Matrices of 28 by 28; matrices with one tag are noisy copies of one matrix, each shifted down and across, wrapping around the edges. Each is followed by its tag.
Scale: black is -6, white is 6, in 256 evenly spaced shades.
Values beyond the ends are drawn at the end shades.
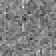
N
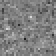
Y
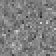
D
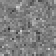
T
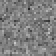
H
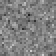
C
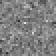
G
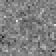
C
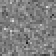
H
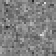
T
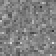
G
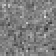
N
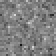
T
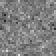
C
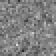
N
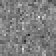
N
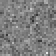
N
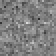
Y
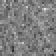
D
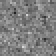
T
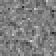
T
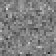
G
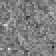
T
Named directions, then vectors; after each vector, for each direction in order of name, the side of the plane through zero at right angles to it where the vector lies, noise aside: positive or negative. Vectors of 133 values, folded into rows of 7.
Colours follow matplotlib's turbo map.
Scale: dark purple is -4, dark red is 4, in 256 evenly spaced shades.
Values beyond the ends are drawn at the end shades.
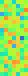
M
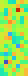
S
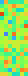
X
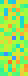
positive, positive, positive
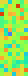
negative, positive, positive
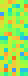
positive, negative, negative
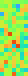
positive, negative, negative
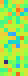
negative, positive, negative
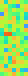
positive, negative, negative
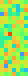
positive, negative, negative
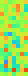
negative, positive, positive
